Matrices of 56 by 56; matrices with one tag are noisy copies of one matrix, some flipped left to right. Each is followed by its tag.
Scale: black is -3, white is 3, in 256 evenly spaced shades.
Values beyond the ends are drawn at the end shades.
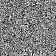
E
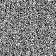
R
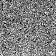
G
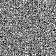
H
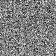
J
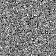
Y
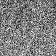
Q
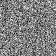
Y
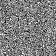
Y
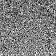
G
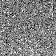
G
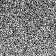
Q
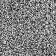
R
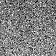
Q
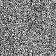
E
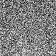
G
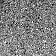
Q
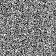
Y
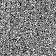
R
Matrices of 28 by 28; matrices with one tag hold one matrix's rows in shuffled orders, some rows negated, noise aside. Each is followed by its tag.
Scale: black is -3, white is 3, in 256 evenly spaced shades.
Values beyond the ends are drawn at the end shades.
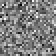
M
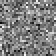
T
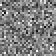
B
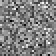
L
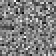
L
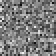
T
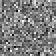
B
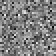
B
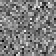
L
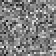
M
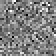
L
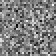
L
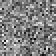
B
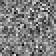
L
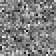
T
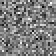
M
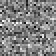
T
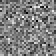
L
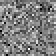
M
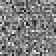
T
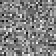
M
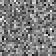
B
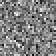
M
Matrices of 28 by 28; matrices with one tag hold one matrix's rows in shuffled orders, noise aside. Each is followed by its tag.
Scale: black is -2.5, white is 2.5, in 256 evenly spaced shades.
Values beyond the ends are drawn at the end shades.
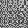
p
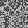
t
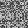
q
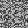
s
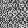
p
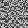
t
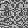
t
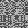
s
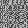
p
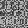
q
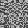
t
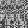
q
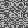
t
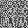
p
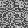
s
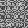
q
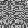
s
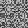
q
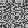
s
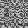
t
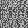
p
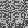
s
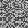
s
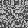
s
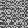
q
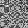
t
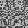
s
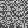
q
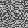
s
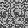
s
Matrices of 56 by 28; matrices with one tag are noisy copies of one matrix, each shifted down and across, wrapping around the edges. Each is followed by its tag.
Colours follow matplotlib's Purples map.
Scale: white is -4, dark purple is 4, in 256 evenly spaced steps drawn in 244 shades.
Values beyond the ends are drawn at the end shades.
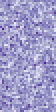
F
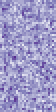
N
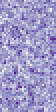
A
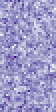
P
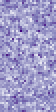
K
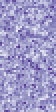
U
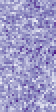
P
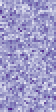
N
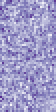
F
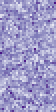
U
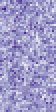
P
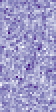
N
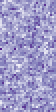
P
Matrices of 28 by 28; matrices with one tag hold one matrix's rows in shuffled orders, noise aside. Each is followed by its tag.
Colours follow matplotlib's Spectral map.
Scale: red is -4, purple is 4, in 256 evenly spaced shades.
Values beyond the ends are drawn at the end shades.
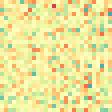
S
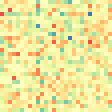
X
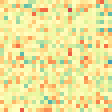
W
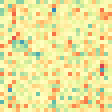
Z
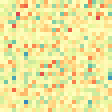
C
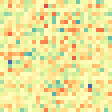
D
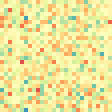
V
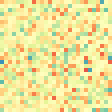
S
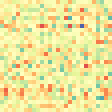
W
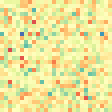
V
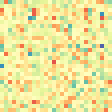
S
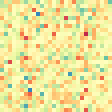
V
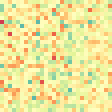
X
